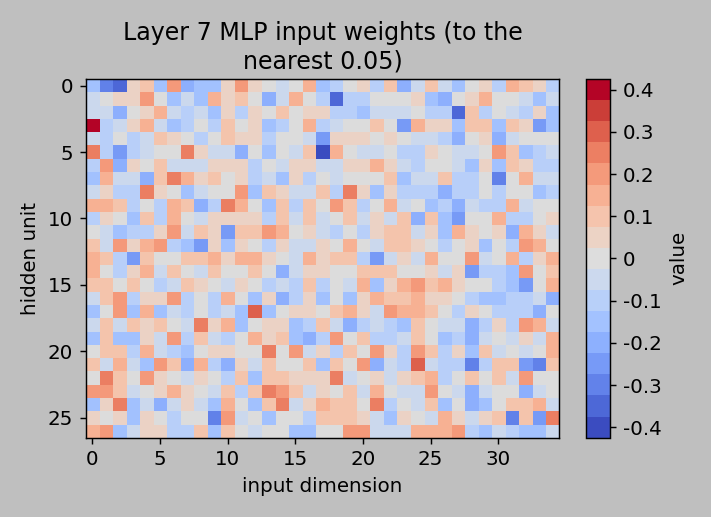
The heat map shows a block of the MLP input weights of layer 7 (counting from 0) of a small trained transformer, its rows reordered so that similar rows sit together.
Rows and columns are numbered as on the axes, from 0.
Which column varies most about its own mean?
2
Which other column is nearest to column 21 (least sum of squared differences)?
15
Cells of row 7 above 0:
11
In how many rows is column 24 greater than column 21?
15
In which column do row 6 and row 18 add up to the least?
28
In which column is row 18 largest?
8
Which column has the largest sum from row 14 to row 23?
24
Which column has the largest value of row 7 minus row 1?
6
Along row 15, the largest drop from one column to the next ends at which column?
21
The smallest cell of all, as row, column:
5, 17
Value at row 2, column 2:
-0.2
